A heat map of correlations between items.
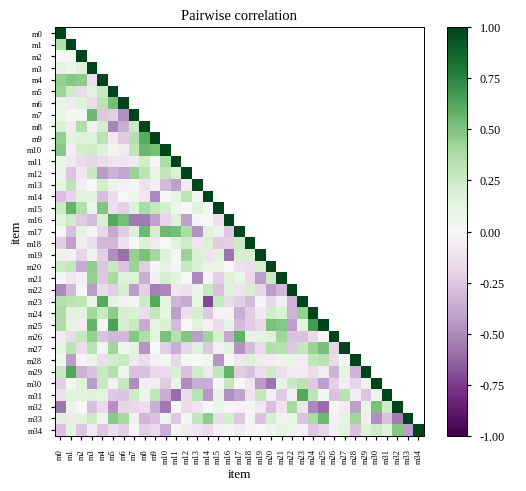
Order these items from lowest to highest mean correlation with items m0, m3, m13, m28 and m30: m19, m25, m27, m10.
m19, m10, m27, m25
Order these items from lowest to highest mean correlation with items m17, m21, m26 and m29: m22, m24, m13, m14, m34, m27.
m13, m22, m24, m27, m34, m14
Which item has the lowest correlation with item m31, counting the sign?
m11
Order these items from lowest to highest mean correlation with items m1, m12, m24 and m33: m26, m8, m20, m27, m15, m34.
m34, m8, m26, m15, m27, m20
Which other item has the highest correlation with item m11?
m17
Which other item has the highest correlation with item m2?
m4
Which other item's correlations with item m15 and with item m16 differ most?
m8
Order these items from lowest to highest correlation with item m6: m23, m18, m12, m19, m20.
m19, m12, m20, m18, m23
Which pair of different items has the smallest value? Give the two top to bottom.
m14, m23
